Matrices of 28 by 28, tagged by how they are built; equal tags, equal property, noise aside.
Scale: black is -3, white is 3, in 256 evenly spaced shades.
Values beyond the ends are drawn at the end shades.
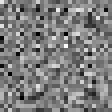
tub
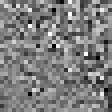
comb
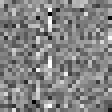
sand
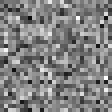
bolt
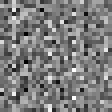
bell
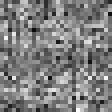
bolt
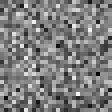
bell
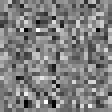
tub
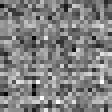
bolt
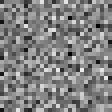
bell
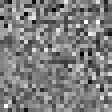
comb
